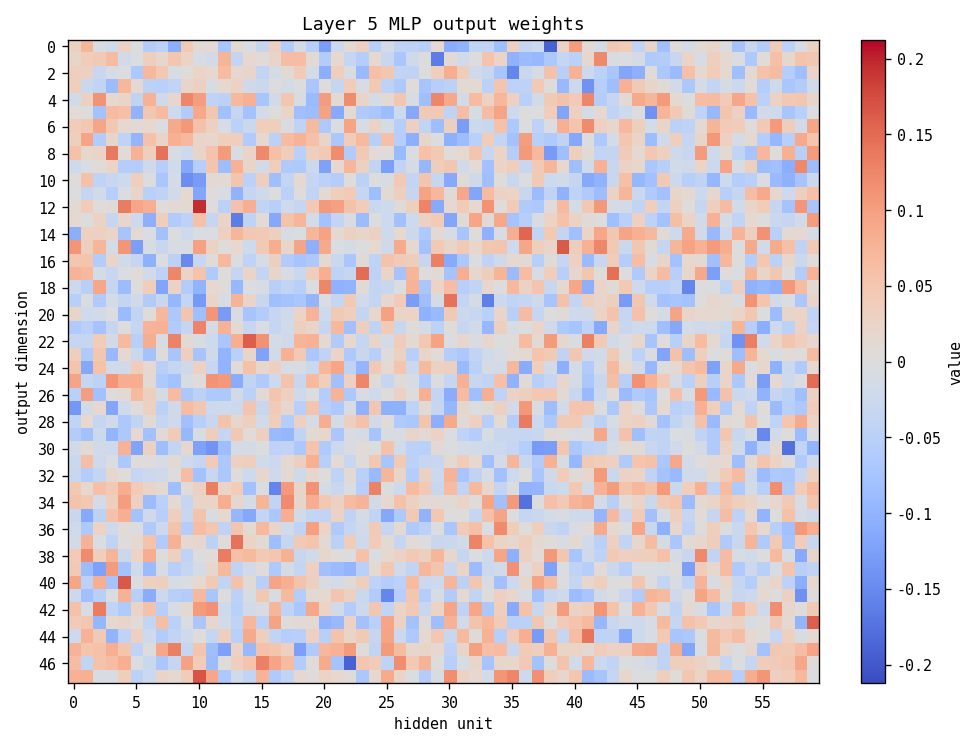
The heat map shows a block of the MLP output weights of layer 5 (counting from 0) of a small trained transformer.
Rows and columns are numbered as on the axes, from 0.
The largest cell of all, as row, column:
12, 10
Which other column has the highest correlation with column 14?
41
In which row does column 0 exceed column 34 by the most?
40
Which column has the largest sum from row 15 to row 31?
50
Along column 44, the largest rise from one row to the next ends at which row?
3
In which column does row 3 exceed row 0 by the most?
38
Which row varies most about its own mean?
25
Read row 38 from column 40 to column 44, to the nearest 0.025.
-0.075 -0.025 -0.05 0.05 0.025
